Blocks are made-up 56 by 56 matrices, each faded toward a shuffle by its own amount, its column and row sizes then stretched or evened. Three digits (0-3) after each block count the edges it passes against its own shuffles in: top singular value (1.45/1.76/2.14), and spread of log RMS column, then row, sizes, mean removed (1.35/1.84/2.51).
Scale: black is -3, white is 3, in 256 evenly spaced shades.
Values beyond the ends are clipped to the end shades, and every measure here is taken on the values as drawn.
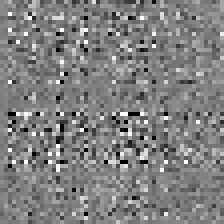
1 3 3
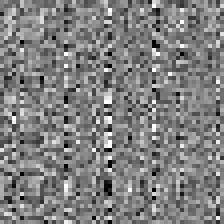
3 3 0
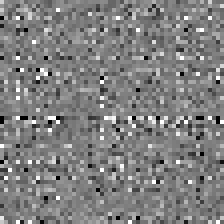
1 2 3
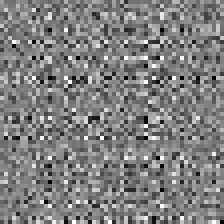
3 2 3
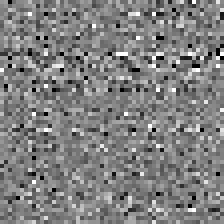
2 1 2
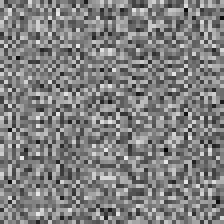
3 2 0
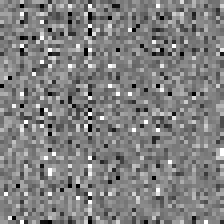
2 3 1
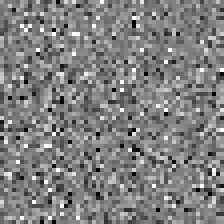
1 1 0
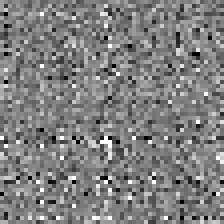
1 2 2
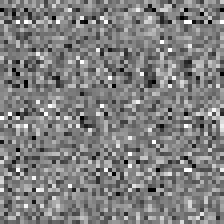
2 1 2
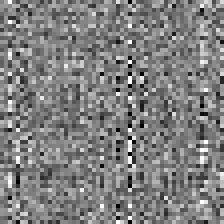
3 3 0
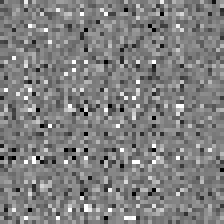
1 2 2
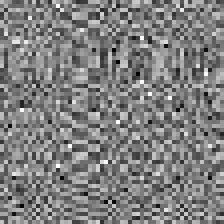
3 0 0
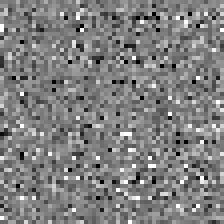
0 1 2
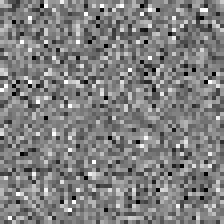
1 0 1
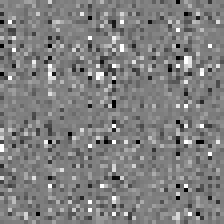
0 3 2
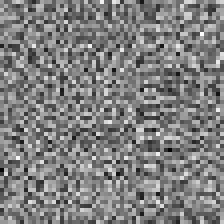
3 0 0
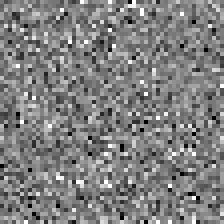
0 1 0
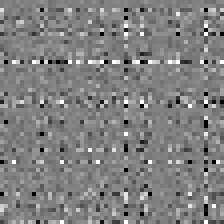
3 3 3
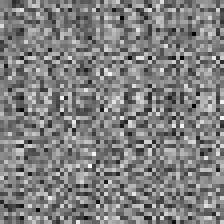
3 1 2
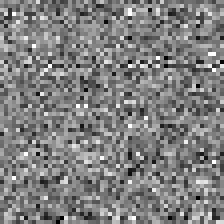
2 0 2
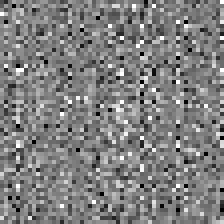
3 2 0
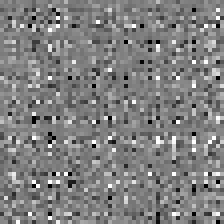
0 3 3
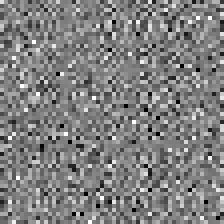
3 1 0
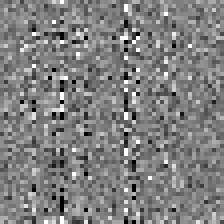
2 3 1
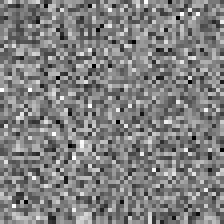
2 0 0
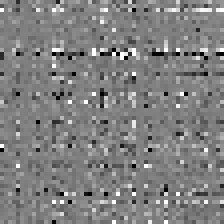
2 3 3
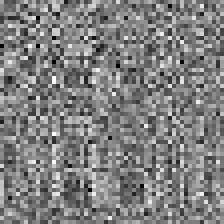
3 2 1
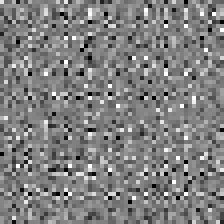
3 2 2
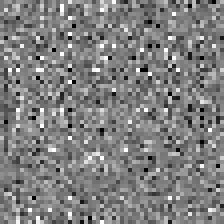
1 2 1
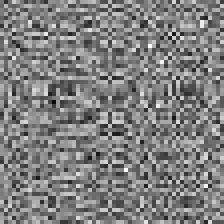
3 1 1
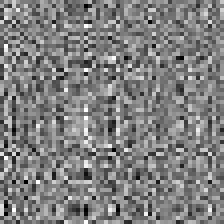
3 3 2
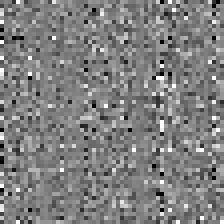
0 3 1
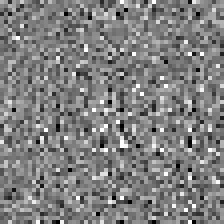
2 1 1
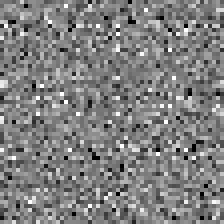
1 0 1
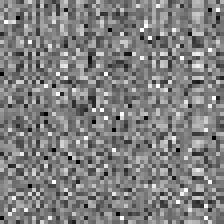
3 0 0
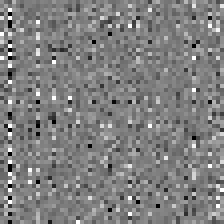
2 3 0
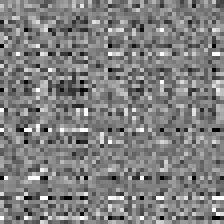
3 2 3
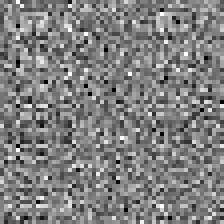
3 2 0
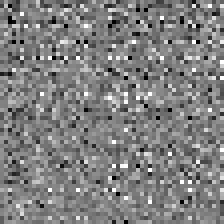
1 2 2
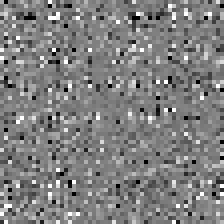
1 2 2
